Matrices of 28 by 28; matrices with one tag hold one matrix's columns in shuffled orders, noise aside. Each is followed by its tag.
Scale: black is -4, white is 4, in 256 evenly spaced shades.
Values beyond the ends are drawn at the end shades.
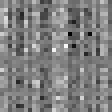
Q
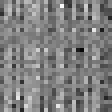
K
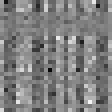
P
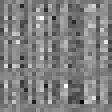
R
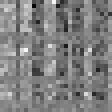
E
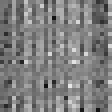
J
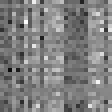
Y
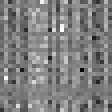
Y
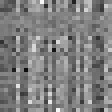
P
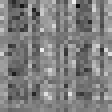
E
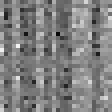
Q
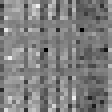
K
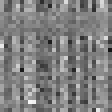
P
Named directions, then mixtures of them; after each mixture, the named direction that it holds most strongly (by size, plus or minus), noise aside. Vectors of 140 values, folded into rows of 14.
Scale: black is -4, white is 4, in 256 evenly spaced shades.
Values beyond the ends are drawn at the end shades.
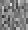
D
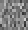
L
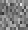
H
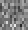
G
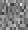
H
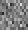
H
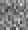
H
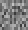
G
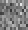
H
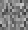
L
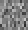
L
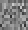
L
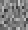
D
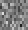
G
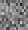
H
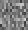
L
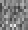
G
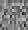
L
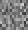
L
